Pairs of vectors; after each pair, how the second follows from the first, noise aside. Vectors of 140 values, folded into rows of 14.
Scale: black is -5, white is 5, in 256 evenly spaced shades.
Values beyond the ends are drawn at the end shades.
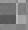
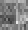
copied.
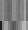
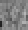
partly zeroed.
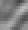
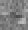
wrapped around, partly zeroed.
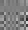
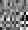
scaled up.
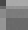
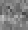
wrapped around, partly zeroed.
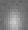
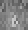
partly zeroed.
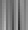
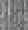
wrapped around, negated, shrunk.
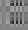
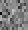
shuffled.
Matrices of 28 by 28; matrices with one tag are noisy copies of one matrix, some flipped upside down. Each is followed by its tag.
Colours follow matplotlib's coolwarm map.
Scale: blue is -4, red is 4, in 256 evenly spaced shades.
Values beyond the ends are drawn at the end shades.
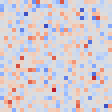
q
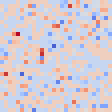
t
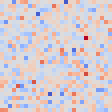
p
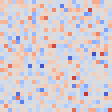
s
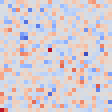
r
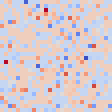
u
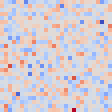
s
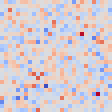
q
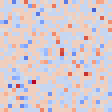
p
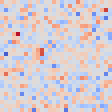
t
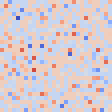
s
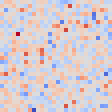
t
